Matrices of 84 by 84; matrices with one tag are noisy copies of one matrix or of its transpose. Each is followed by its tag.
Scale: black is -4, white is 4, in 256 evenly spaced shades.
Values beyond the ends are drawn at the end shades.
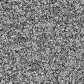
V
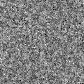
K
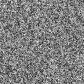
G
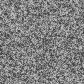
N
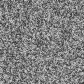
V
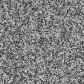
V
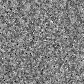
G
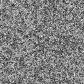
N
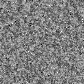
G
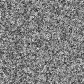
V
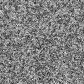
N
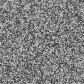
G
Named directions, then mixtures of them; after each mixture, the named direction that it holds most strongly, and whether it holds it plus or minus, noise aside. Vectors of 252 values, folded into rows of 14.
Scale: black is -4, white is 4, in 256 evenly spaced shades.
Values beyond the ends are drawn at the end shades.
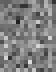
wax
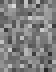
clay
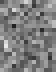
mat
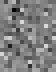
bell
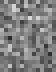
clay, plus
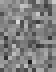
wax, minus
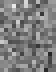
clay, plus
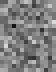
mat, plus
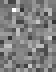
bell, minus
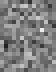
mat, minus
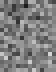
wax, plus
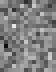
mat, minus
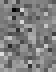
bell, plus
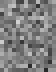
clay, plus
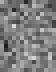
mat, minus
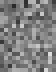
clay, minus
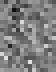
bell, plus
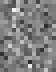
bell, minus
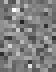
bell, minus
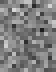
mat, plus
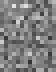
wax, minus
